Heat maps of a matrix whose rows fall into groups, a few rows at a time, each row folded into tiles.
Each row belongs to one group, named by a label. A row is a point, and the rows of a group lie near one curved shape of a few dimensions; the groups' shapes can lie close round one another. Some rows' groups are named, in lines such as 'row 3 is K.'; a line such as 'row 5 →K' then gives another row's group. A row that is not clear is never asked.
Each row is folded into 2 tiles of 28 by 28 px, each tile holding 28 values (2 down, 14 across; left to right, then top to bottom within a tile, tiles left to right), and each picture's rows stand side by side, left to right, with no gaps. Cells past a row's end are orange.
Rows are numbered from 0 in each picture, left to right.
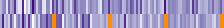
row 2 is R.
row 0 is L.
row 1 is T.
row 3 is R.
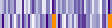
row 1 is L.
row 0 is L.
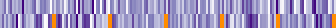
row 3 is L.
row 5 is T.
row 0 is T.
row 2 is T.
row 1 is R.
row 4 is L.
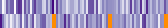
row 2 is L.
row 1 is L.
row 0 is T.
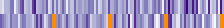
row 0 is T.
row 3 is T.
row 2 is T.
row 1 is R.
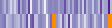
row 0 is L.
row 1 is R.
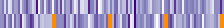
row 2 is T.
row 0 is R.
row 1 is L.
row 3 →T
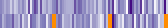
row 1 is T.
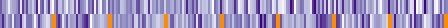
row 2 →R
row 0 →R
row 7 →L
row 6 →T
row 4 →T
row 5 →T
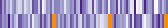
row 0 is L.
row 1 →R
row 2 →L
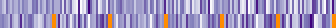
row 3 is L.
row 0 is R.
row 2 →R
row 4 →L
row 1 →L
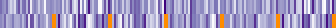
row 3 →T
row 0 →L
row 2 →L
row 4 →R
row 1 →L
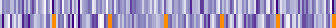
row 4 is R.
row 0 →L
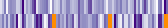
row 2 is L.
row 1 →T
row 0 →T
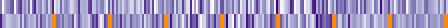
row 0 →T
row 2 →L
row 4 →L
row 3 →L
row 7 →T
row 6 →R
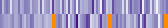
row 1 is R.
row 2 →L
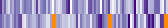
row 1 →T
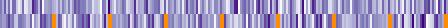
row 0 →L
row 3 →L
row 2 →T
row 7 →R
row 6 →T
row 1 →L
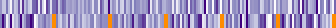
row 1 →R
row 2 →R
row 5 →R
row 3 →R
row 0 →R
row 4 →T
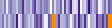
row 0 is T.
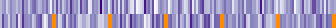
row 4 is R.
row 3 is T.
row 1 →R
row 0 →T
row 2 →L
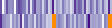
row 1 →L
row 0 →T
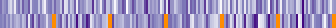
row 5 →T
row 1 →R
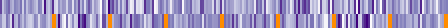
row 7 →L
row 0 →R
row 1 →L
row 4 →L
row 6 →R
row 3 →T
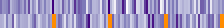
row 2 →T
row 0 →R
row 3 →L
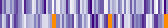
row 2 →R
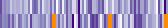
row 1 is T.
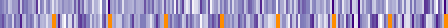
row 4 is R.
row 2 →R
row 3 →L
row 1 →L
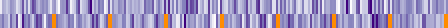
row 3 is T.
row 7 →R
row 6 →T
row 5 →L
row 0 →T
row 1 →T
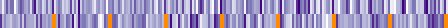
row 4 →R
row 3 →L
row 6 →T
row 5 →T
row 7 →T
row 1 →T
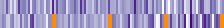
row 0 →L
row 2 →T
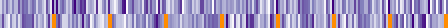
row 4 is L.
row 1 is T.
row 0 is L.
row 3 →T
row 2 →T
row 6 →L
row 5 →L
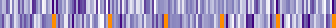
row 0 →R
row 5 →L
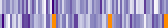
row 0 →L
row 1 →R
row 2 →L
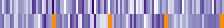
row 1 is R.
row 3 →T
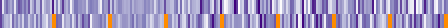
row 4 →T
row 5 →T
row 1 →T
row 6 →R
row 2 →R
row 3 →R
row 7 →L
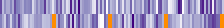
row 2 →R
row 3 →T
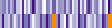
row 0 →L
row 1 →L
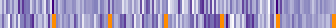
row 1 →R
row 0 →L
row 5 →R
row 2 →L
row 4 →L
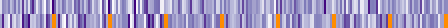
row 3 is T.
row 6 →L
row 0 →L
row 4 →T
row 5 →R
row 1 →L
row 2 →T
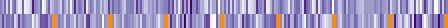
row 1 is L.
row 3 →T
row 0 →L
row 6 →R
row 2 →R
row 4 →L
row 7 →L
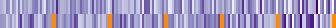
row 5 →R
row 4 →R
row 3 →T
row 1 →R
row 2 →L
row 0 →R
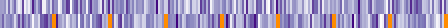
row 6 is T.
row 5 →L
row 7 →T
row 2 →R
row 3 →L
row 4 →R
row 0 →L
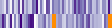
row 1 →L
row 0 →R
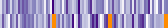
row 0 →L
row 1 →T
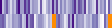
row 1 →T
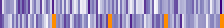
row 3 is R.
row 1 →L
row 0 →T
